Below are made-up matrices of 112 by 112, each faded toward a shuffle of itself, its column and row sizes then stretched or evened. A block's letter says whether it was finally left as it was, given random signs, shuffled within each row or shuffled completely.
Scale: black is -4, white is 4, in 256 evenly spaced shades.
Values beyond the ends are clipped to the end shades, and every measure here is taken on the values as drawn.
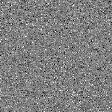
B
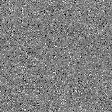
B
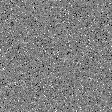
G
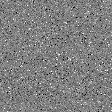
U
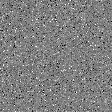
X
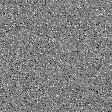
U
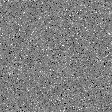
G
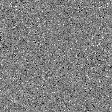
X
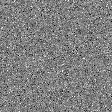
U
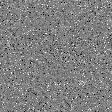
U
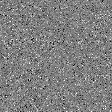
X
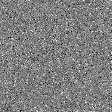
X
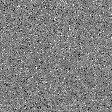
U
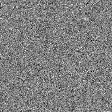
X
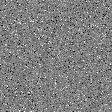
G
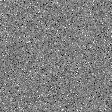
G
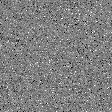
G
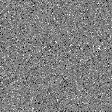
B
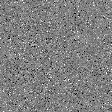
X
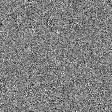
X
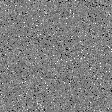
U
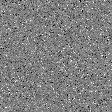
G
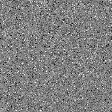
B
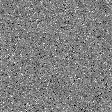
G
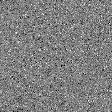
B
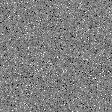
G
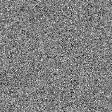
X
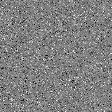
X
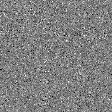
X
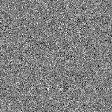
B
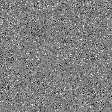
X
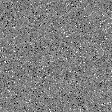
X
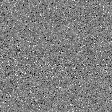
U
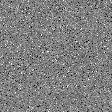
U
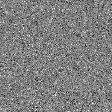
B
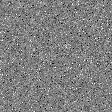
G
